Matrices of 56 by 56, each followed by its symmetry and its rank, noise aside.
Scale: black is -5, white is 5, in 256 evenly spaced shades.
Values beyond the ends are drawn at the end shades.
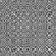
symmetric, rank three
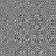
antisymmetric, rank four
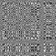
no symmetry, rank three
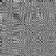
symmetric, rank three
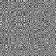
no symmetry, rank four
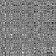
antisymmetric, rank four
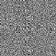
antisymmetric, rank six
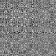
no symmetry, rank six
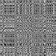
no symmetry, rank four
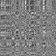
no symmetry, rank four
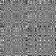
symmetric, rank four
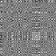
symmetric, rank three
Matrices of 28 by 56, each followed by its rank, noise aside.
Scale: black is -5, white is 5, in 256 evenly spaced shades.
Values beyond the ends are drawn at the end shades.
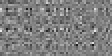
four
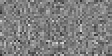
six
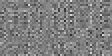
four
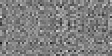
four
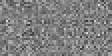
six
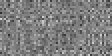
five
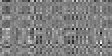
two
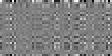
two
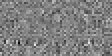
six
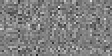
six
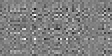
three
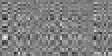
two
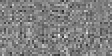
six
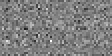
six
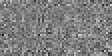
six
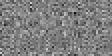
six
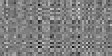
two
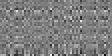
two
